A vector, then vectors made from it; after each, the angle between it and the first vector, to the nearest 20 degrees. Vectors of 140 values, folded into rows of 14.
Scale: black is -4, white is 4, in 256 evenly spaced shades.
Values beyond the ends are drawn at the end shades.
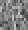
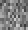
100 degrees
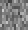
140 degrees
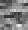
100 degrees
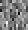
120 degrees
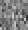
40 degrees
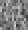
20 degrees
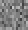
60 degrees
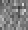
120 degrees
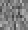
160 degrees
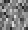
100 degrees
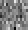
120 degrees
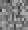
140 degrees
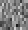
40 degrees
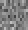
100 degrees
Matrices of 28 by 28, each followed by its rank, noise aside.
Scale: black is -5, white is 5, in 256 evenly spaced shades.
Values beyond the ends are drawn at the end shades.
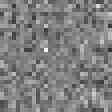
six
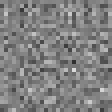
five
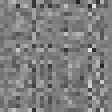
three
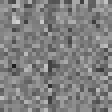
five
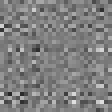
three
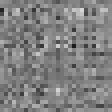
five
